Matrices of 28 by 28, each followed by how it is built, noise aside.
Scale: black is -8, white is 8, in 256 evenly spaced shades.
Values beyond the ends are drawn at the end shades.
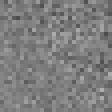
upper triangular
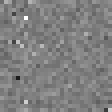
sparse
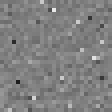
sparse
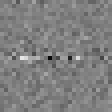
uneven rows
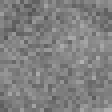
smooth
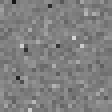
sparse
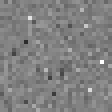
sparse
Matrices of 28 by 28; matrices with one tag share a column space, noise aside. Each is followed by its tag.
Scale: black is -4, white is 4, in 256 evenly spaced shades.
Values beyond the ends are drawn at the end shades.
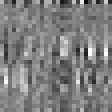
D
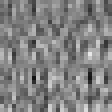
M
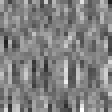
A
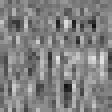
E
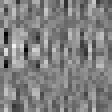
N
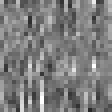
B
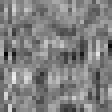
M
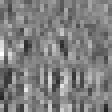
M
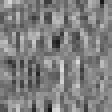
A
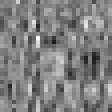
E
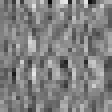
A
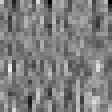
B
